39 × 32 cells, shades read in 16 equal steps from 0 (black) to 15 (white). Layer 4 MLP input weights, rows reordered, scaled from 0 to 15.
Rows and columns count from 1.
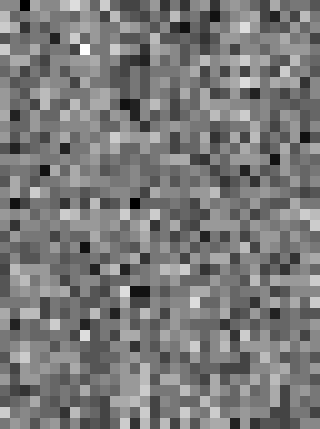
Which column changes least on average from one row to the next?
27
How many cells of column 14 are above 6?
21
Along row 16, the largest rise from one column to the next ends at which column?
6
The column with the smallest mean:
14
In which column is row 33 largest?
3
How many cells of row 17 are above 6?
20
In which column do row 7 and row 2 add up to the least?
28
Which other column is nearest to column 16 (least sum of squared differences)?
11
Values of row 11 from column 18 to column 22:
4 6 8 7 11
